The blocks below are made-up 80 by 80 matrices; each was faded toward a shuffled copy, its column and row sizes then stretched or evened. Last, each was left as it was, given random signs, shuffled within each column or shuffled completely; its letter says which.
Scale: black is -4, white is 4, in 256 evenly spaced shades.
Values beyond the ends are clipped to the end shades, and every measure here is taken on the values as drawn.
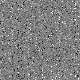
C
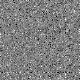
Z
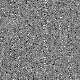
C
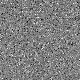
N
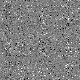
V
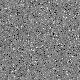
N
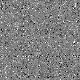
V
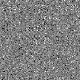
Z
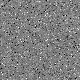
N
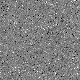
N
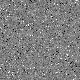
N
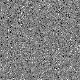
C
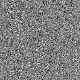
C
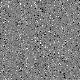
C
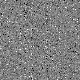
C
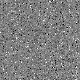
C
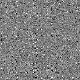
Z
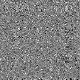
Z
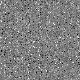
C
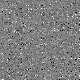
V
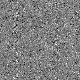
C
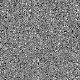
V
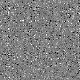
Z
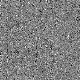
C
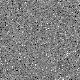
C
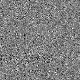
V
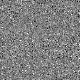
V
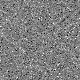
N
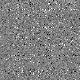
V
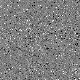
V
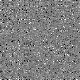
Z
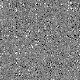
Z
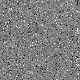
C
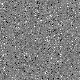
C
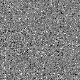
V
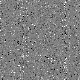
C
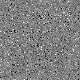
V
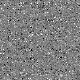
V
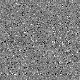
V
